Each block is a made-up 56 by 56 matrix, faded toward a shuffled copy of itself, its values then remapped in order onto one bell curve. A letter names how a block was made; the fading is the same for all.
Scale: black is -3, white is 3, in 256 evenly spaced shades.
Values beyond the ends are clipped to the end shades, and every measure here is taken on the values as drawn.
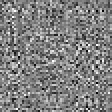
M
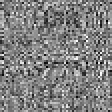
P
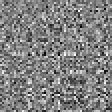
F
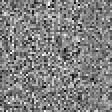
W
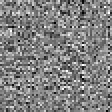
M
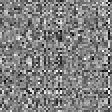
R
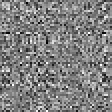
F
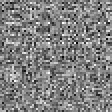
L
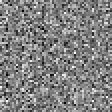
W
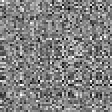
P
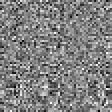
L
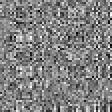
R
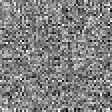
L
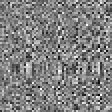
R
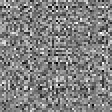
F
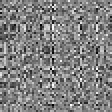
R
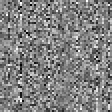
W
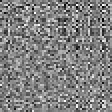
R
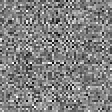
F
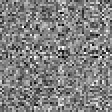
L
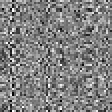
R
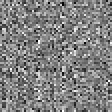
M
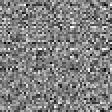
F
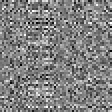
P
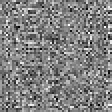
M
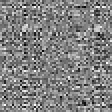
R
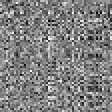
P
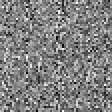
W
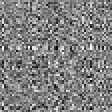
R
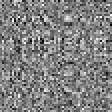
F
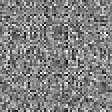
P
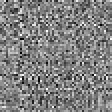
F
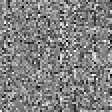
W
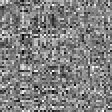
M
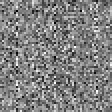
W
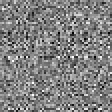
R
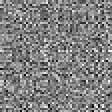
P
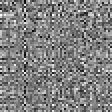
R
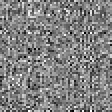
L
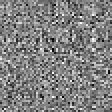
L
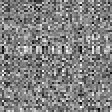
P
